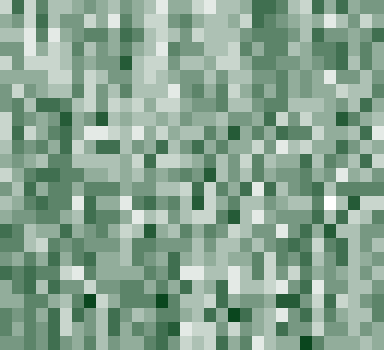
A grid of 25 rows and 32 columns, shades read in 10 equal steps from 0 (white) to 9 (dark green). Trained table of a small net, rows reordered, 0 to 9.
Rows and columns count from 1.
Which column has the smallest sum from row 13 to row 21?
11
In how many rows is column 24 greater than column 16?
18
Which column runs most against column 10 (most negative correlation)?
22
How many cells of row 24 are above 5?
8
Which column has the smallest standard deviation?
2
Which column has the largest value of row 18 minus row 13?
29
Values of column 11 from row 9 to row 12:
4 3 3 4
